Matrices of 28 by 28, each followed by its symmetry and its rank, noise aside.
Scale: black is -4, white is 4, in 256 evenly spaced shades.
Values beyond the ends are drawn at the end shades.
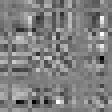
antisymmetric, rank four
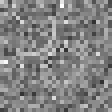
symmetric, rank eight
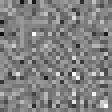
symmetric, rank six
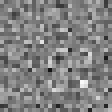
symmetric, rank six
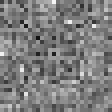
symmetric, rank six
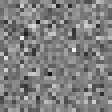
antisymmetric, rank six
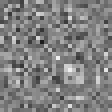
symmetric, rank eight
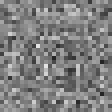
no symmetry, rank six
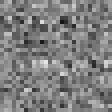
no symmetry, rank six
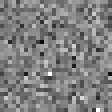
no symmetry, rank eight
